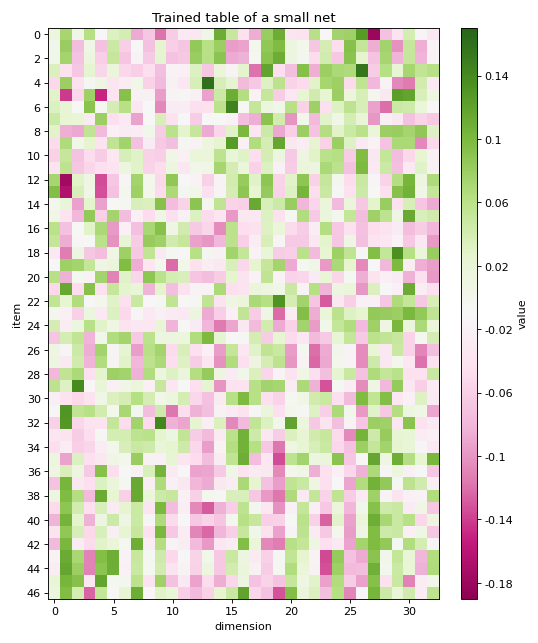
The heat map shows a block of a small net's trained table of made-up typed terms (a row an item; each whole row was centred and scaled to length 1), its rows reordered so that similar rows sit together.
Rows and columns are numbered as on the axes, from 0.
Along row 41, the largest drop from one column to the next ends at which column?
10
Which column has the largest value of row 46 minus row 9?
7
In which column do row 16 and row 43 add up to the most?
4
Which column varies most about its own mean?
1
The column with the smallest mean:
13
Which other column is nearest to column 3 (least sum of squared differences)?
25
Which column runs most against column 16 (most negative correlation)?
19
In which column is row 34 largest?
16
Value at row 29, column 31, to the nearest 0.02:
-0.06
